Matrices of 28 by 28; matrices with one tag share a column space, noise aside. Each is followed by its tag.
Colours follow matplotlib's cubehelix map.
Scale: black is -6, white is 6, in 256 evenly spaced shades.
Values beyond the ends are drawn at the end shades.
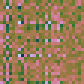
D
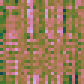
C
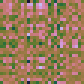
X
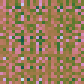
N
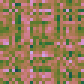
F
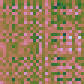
N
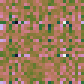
D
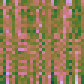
C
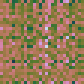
X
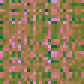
F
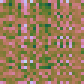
X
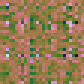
D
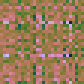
D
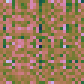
X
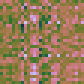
D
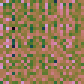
X
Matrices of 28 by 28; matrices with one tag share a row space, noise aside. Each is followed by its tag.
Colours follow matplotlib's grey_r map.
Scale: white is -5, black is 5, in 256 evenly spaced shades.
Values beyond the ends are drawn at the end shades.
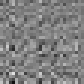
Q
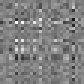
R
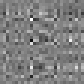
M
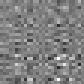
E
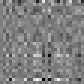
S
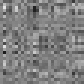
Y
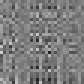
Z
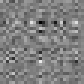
Q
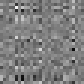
R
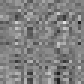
E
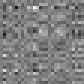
Y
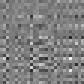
M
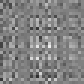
Z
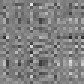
M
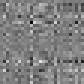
M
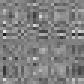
Y
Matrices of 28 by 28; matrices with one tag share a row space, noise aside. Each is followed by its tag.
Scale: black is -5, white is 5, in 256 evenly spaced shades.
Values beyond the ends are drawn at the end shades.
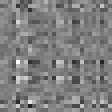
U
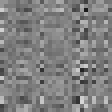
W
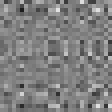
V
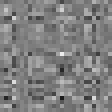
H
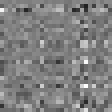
W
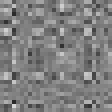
H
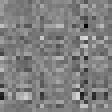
W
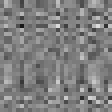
V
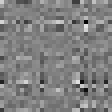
W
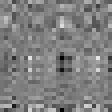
H
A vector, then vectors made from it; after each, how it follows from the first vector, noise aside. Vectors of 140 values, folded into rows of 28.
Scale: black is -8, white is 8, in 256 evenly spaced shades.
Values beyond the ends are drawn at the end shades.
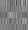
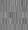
negated, shrunk.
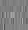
wrapped around, partly zeroed.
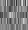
scaled up.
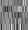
wrapped around, negated, scaled up.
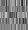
negated, scaled up.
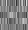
scaled up.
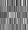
scaled up.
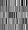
negated, scaled up.
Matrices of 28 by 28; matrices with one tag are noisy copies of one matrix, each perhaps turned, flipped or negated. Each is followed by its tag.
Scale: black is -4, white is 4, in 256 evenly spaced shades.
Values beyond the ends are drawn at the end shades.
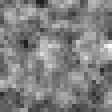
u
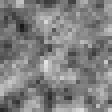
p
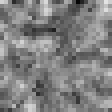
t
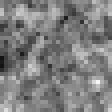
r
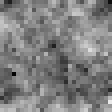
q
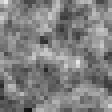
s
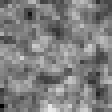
r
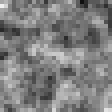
s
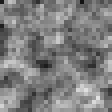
p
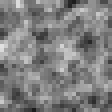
u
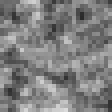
r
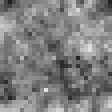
q
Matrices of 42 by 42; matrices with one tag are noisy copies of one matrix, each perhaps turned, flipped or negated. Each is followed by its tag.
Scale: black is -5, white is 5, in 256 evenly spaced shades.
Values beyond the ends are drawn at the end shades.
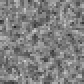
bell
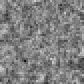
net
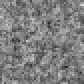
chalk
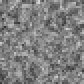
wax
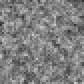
wax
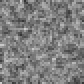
wax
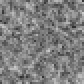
wax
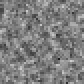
bell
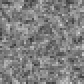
net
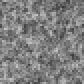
chalk
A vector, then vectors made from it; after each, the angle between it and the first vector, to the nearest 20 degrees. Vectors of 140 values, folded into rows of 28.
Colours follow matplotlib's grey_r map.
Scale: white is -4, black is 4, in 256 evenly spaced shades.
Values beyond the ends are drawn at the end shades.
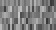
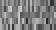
20 degrees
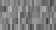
20 degrees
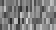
160 degrees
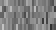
60 degrees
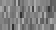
60 degrees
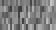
160 degrees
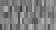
140 degrees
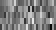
80 degrees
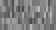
100 degrees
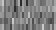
100 degrees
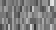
140 degrees
